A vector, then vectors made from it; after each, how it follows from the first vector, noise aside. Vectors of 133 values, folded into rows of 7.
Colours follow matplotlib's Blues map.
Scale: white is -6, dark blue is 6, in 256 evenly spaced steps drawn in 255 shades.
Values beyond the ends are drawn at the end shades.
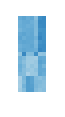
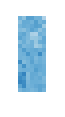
reversed, partly zeroed.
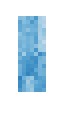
negated.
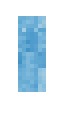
wrapped around, negated, shrunk.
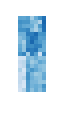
reversed, negated, scaled up.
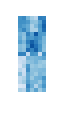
reversed, negated, scaled up.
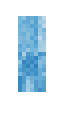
negated.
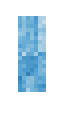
negated.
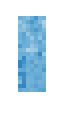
reversed, partly zeroed.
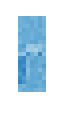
reversed, partly zeroed.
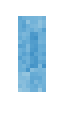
wrapped around, shrunk.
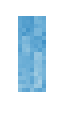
wrapped around, negated, shrunk.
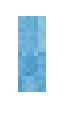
negated, shrunk.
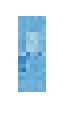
reversed, partly zeroed.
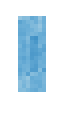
wrapped around, shrunk.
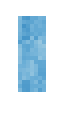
wrapped around, shrunk.
